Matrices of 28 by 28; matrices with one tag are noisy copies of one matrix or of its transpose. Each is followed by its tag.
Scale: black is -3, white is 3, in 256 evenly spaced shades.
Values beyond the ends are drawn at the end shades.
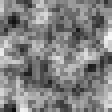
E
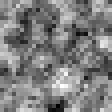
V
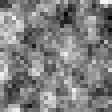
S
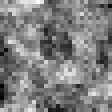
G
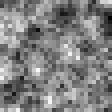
S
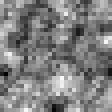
V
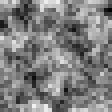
E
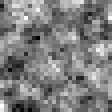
S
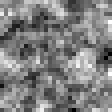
V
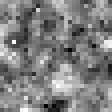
V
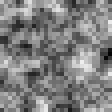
V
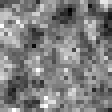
S
